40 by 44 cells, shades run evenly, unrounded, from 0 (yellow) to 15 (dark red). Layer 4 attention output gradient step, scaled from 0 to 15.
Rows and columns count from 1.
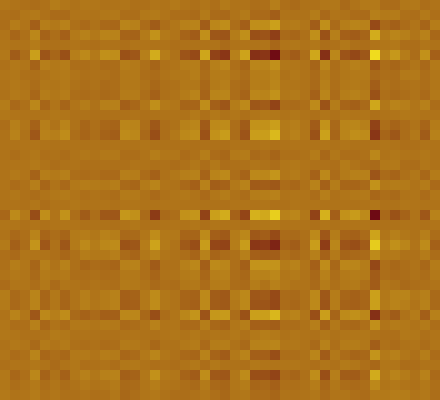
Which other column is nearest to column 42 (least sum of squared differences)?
18
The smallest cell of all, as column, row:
38, 6
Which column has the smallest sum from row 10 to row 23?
28
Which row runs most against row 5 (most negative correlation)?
1
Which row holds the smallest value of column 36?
22
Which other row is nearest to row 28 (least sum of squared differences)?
35
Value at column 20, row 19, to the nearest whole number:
9
